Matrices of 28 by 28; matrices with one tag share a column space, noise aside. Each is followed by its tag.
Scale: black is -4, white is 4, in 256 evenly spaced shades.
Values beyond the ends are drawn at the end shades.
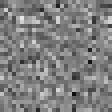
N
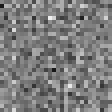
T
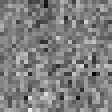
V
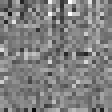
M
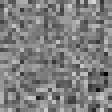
V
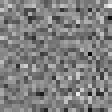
N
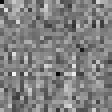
V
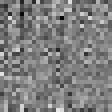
M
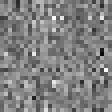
T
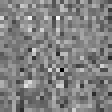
T
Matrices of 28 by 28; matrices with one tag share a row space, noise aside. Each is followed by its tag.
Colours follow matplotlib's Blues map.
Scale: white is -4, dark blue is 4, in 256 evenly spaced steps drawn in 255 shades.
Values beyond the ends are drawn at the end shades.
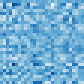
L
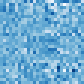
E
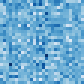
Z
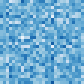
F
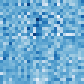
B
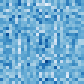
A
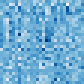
A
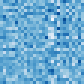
E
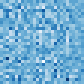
A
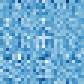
A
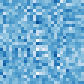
B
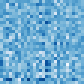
A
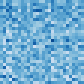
L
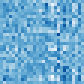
E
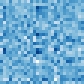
B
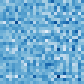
E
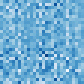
A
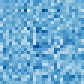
B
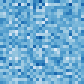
Z
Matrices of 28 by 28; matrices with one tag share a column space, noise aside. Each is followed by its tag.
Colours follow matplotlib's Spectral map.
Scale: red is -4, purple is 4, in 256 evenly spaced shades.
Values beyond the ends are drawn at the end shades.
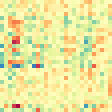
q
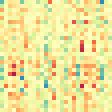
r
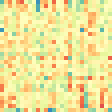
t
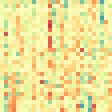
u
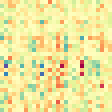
r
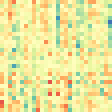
u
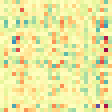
q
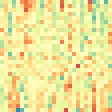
t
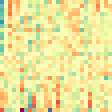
t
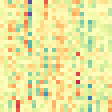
u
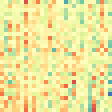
u
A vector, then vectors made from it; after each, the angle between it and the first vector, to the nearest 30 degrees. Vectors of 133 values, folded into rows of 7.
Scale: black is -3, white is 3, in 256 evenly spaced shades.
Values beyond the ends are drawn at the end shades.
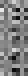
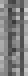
120 degrees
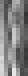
90 degrees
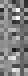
150 degrees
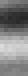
90 degrees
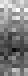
120 degrees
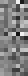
60 degrees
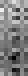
30 degrees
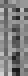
30 degrees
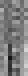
60 degrees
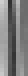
90 degrees
